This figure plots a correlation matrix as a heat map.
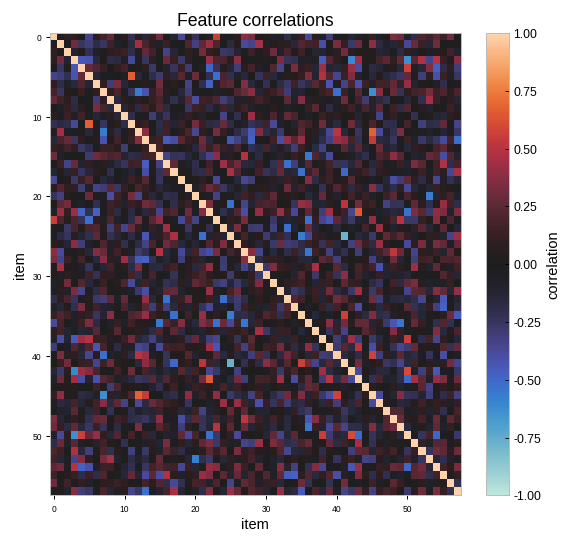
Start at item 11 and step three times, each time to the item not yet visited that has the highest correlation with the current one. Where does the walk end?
50
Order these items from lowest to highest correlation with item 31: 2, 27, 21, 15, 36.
27, 15, 36, 21, 2
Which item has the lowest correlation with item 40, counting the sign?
7
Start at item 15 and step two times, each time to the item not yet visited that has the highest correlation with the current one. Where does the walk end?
48
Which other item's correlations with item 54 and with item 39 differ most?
23
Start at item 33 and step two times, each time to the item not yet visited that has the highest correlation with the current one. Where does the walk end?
45
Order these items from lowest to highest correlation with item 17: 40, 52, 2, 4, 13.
13, 4, 2, 40, 52
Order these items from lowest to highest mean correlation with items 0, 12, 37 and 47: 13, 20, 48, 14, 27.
20, 14, 13, 27, 48
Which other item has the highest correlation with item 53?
8
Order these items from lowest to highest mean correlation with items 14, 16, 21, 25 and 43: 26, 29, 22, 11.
11, 29, 26, 22
